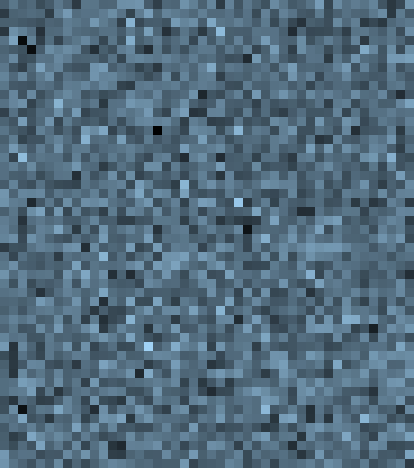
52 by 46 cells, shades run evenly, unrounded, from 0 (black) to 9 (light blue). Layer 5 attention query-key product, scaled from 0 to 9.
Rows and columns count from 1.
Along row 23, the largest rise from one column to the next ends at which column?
27
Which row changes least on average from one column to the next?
10
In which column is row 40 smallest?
2
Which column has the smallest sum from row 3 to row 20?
4
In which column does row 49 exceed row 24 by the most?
35
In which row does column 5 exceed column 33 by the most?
50
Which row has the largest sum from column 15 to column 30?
39
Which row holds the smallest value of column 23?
11
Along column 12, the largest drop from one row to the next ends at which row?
34
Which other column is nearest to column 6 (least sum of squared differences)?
44
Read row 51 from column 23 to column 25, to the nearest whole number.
4 5 4
